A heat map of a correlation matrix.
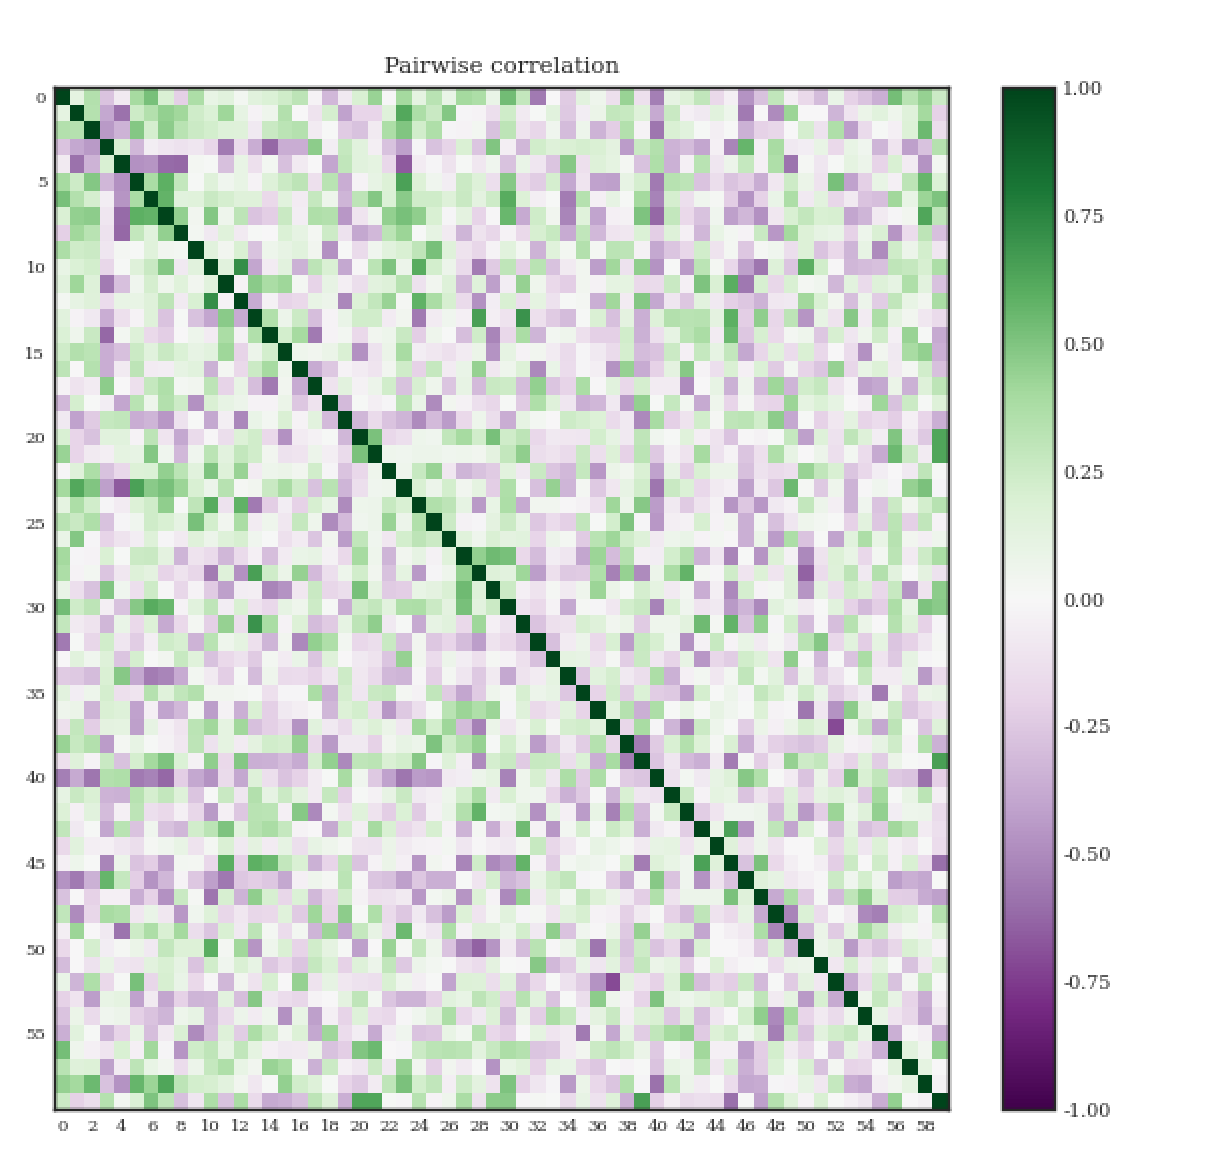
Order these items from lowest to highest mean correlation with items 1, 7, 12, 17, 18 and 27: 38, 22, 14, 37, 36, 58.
14, 36, 38, 37, 22, 58
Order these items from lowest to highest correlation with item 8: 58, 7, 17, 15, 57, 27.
27, 57, 17, 15, 58, 7
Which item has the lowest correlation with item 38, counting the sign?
39
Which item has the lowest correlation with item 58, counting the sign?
40
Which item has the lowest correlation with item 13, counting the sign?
24
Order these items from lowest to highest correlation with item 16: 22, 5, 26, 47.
26, 22, 47, 5
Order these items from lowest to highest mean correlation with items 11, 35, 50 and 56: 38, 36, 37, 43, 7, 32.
36, 38, 32, 7, 37, 43
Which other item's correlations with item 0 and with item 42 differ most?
55
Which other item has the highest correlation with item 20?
59
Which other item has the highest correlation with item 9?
25
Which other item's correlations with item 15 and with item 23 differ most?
49
